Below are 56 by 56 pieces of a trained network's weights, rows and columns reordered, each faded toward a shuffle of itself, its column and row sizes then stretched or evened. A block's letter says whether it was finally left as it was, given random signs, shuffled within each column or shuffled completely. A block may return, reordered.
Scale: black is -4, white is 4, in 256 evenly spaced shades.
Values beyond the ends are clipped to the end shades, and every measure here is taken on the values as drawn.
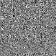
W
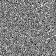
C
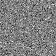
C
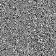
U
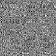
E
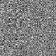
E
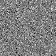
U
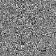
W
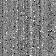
U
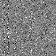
U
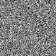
U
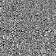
W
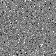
C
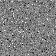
C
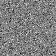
C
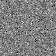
C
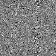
U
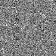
U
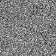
W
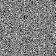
U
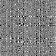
E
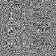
E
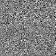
W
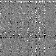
E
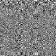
E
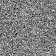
C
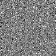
W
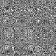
E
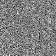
U
